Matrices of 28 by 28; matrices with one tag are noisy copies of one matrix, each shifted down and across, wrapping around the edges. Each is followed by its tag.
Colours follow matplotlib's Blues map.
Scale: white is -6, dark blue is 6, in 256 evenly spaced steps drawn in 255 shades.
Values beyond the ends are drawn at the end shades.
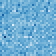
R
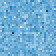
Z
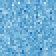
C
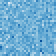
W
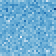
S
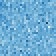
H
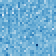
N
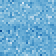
S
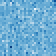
W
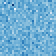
H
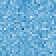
R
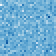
R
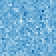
C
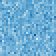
H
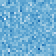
N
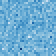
R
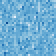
Z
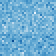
S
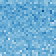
S
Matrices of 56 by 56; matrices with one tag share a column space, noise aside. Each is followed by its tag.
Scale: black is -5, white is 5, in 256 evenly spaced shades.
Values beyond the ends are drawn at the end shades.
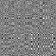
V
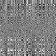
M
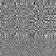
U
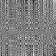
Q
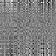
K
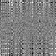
K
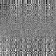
M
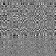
U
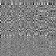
U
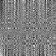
Q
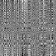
Q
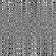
K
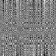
Q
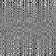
K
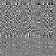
U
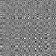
V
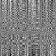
Q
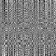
Q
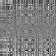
M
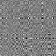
V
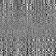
M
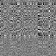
U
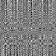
Q
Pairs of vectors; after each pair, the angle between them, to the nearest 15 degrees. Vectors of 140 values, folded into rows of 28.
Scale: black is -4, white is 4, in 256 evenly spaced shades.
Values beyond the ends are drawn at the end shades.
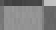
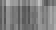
120 degrees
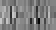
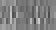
150 degrees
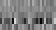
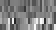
135 degrees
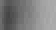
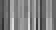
90 degrees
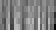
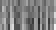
165 degrees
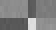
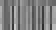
90 degrees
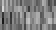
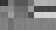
90 degrees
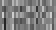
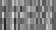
30 degrees
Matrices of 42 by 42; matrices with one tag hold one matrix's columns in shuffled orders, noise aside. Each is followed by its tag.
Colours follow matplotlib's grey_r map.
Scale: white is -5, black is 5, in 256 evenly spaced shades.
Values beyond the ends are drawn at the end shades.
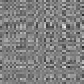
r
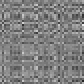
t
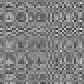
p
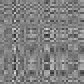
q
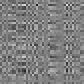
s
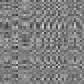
r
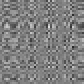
r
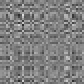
t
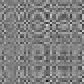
t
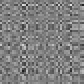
s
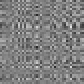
r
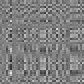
q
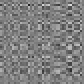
s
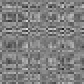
p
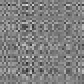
s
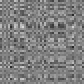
r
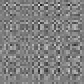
s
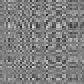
r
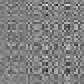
s
